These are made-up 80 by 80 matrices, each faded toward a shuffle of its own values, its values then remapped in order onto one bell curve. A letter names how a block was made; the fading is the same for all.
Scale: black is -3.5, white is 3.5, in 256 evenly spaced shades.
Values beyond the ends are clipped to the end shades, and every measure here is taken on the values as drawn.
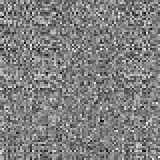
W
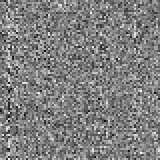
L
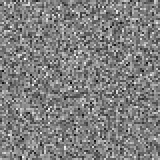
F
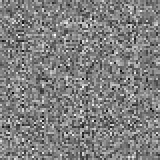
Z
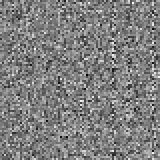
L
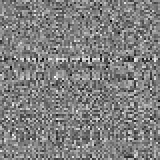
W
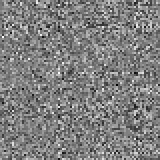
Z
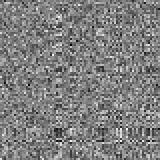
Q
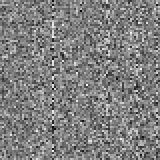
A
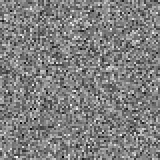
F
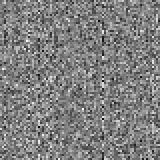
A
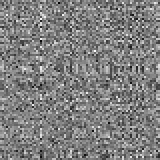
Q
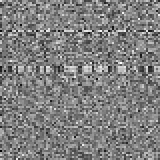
W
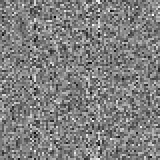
A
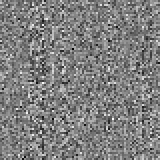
L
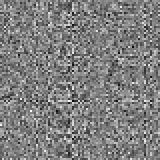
Q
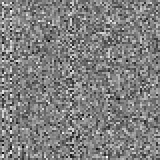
L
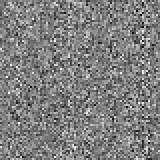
A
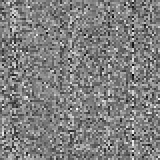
L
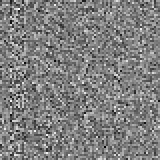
A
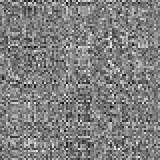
Q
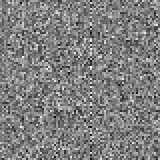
L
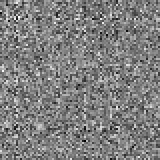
Z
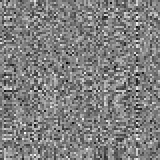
Q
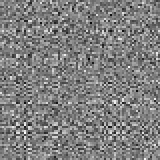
W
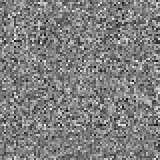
Z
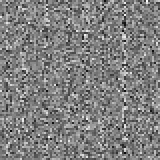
L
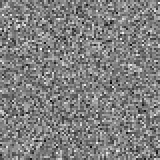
F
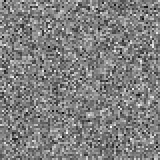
F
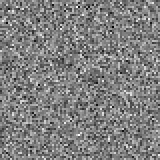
F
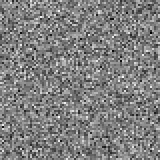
F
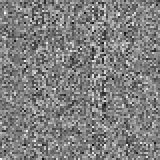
L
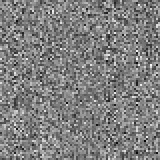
L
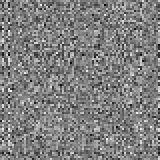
Q
